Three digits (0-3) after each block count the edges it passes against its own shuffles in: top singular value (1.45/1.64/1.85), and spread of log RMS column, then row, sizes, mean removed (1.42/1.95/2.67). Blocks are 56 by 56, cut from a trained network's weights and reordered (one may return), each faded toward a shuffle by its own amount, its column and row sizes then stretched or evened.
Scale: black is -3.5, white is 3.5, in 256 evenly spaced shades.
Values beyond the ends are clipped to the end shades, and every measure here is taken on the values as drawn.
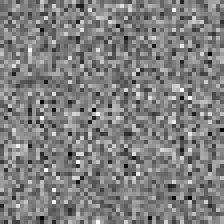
1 2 0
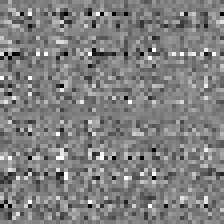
1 2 3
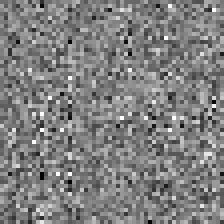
0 2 1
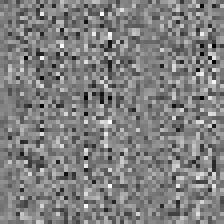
0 3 0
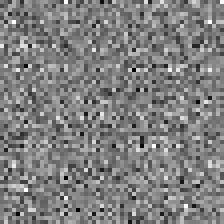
2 1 2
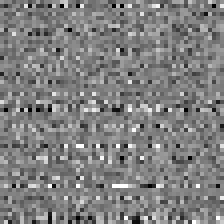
2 0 3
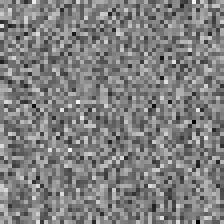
1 0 0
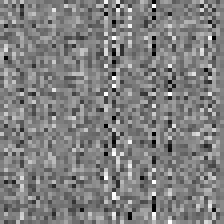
2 3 0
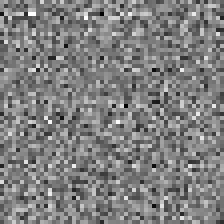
2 0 2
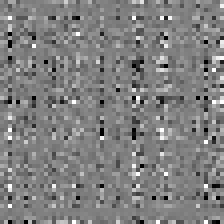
1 3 3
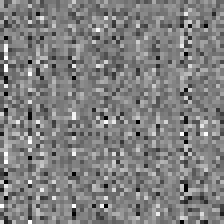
2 3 1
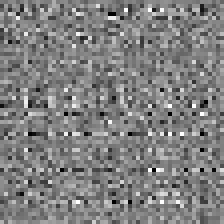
3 1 3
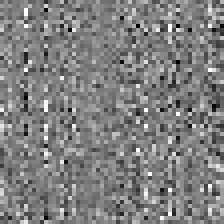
2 3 1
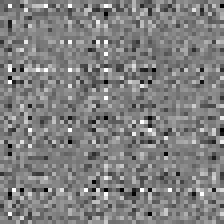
2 2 3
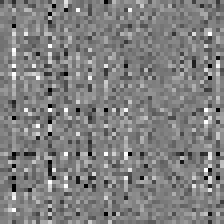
2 3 1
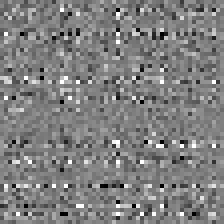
0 2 3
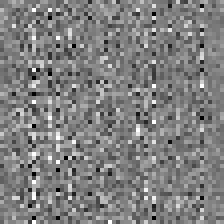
1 3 0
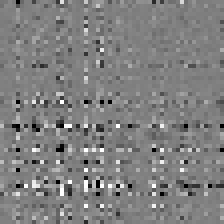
1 3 3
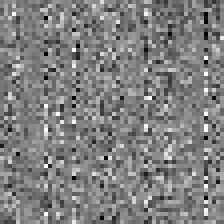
2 3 0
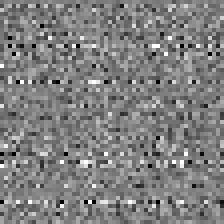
0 0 3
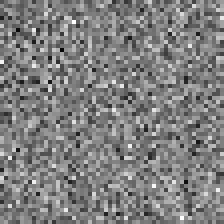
0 0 0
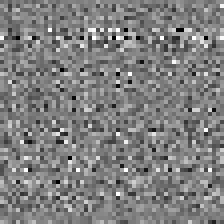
2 0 3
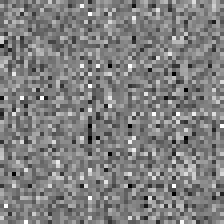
0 2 1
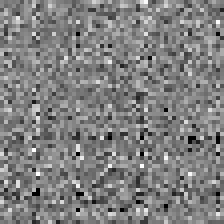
1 2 1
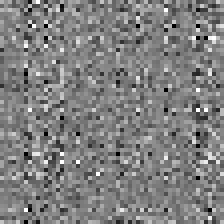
2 3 2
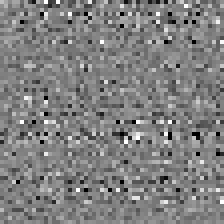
0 1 3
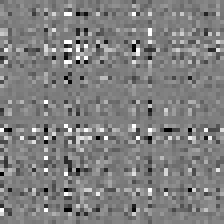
3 3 3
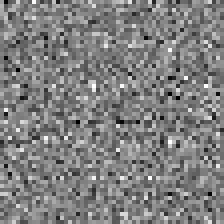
1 1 1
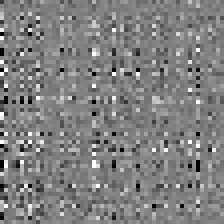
3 3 3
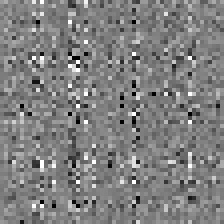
1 3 2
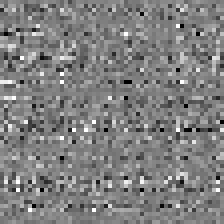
0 2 3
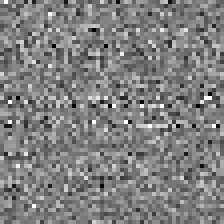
1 0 2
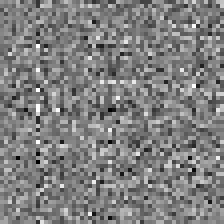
2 2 1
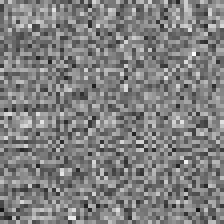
3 0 1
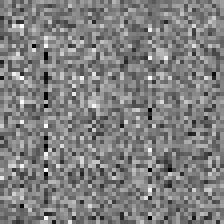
2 2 1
